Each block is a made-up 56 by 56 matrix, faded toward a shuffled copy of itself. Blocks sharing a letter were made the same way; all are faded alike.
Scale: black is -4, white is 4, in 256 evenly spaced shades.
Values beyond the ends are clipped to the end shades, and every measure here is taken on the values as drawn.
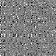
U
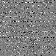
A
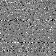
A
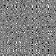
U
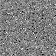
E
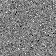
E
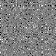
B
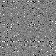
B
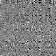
B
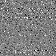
A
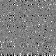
B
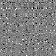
B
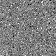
E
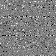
A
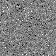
E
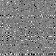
B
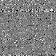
A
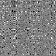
U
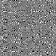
B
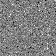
E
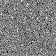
E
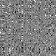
U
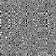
U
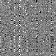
U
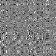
U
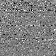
A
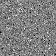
E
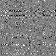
B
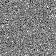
E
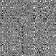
U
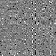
U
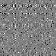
B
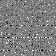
A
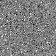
E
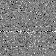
A
